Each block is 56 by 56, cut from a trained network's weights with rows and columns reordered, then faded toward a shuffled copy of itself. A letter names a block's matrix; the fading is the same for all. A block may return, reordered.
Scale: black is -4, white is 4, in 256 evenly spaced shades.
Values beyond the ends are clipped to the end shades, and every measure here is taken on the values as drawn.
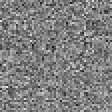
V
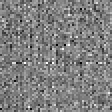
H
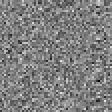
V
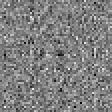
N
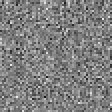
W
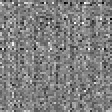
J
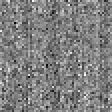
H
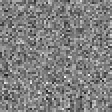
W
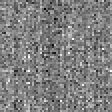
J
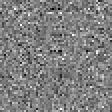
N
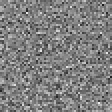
V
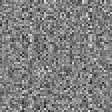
V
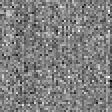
H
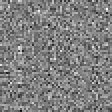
W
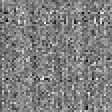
J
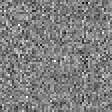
W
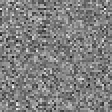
W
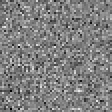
N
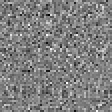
N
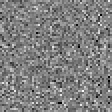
N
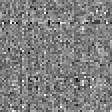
J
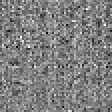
H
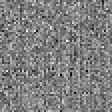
H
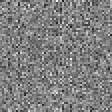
W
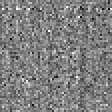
H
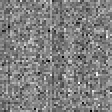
H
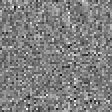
N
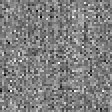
H
